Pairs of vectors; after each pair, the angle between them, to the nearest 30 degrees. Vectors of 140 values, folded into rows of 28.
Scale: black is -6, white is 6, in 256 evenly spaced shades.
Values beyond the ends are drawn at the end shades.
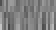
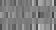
90 degrees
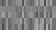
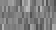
120 degrees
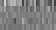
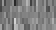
120 degrees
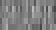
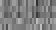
120 degrees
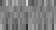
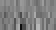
90 degrees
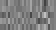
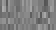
30 degrees
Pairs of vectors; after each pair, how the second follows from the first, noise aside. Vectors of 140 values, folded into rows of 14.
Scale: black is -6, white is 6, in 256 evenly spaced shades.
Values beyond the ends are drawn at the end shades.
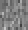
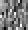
negated, scaled up.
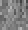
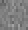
wrapped around, negated, shrunk.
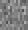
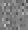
wrapped around, negated, partly zeroed.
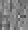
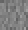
wrapped around, shrunk.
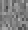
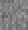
wrapped around, negated, shrunk.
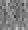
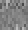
partly zeroed.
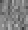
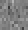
partly zeroed.
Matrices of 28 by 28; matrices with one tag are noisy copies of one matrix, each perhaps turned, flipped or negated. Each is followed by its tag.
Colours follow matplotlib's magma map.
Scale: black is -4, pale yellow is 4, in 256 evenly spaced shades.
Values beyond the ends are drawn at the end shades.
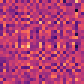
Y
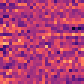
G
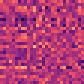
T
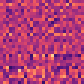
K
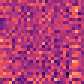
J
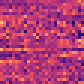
G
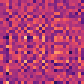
Y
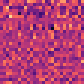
K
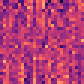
G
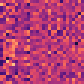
K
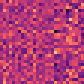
K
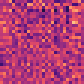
J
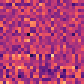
K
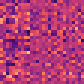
K
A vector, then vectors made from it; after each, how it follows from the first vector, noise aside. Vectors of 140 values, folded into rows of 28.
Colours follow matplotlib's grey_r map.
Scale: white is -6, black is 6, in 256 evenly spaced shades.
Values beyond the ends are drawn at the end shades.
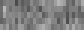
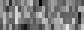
reversed, negated, scaled up.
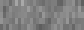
negated, shrunk.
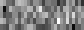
negated, scaled up.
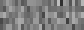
sign-scrambled.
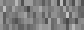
sign-scrambled.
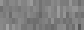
wrapped around, negated, shrunk.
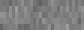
reversed, negated, shrunk.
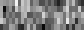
negated, scaled up.
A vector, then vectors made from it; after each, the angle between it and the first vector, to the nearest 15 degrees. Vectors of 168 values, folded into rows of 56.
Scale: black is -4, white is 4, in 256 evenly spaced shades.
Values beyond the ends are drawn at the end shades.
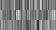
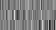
105 degrees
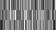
105 degrees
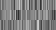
165 degrees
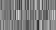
15 degrees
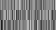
135 degrees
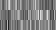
90 degrees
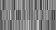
150 degrees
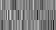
120 degrees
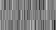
105 degrees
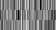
150 degrees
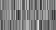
165 degrees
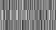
90 degrees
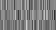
135 degrees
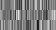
15 degrees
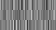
75 degrees
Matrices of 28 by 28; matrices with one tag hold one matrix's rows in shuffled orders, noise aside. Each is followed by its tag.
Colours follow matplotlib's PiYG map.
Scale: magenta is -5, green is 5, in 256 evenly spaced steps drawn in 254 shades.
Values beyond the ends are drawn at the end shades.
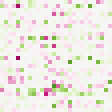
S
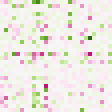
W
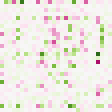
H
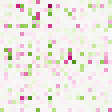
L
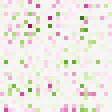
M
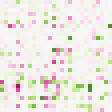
S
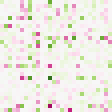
L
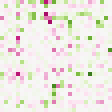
S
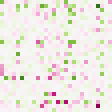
H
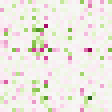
W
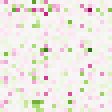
W
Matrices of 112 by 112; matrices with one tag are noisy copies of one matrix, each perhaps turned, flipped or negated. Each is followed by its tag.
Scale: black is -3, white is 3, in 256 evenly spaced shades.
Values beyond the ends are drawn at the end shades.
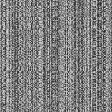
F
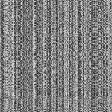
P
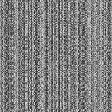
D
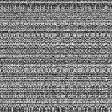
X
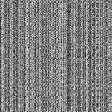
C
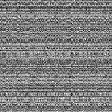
F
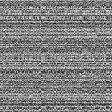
F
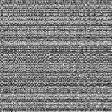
C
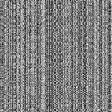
C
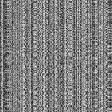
X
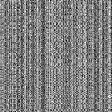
C
